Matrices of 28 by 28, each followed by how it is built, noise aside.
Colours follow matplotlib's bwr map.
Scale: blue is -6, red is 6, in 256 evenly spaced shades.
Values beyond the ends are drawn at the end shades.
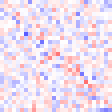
banded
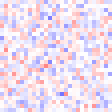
noise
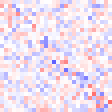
banded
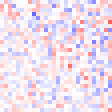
upper triangular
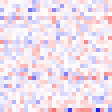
uneven rows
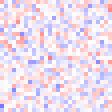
noise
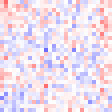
smooth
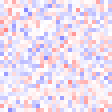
Hankel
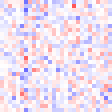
uneven columns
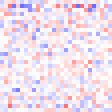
uneven rows
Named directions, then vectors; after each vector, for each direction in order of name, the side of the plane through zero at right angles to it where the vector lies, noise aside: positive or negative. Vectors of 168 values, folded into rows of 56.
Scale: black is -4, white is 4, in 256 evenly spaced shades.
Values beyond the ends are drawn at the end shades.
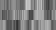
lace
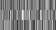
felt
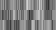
negative, positive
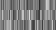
positive, negative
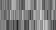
positive, positive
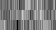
positive, positive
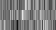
positive, positive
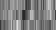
negative, negative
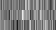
positive, positive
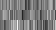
negative, negative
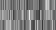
positive, negative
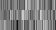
positive, positive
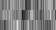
negative, negative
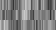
positive, positive
